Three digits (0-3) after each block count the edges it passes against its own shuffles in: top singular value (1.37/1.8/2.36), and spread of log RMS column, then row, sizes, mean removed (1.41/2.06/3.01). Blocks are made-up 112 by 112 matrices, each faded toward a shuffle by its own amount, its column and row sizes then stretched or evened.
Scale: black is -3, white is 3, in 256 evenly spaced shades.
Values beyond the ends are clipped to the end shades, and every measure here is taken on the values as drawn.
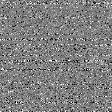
0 0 3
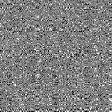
3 0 2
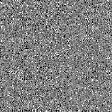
2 2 1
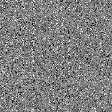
1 2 0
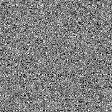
1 0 2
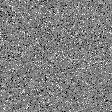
0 0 0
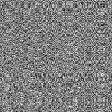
3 1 0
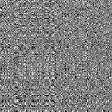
3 2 2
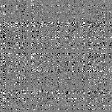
2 3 3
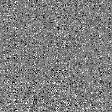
0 2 2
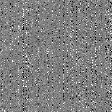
0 3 0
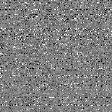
0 1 3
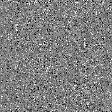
0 2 1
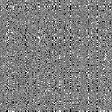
3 3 2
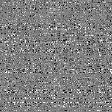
0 2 3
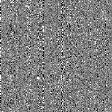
2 3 0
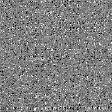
2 2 1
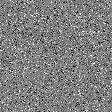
0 0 0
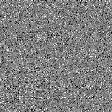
2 0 1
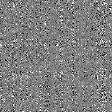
1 3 2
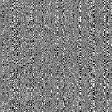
3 3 0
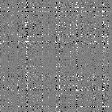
1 3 3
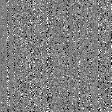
0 3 0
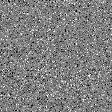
0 0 1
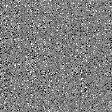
0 2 1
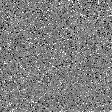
1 0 1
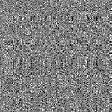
3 2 1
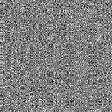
3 0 1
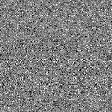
2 0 2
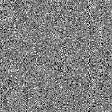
2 2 0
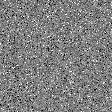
0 0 0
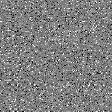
2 0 1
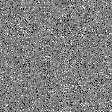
1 1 1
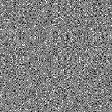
3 1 0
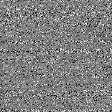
0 0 3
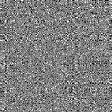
3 1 2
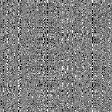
3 3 1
